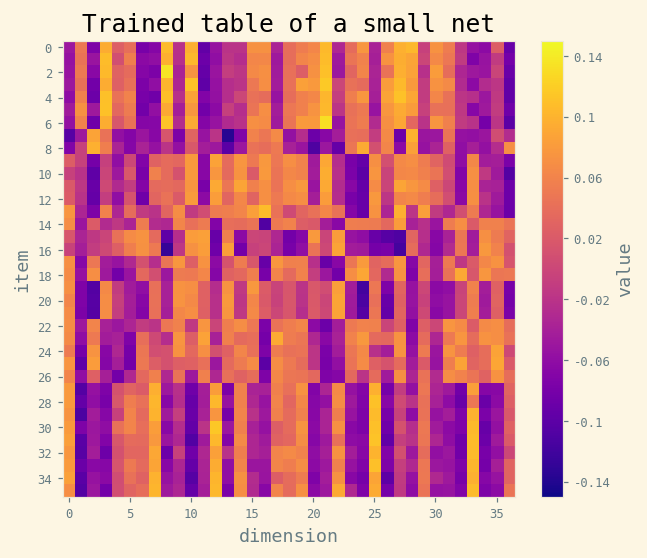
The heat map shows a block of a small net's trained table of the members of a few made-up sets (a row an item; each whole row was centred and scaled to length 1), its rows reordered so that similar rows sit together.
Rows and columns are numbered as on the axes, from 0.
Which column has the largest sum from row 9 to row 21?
10
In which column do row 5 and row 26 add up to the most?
27
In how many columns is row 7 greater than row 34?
16
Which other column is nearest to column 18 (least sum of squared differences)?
19
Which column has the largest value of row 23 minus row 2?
11
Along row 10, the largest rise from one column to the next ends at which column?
25
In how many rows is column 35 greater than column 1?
23
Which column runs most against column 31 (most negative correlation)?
22
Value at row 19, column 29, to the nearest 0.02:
0
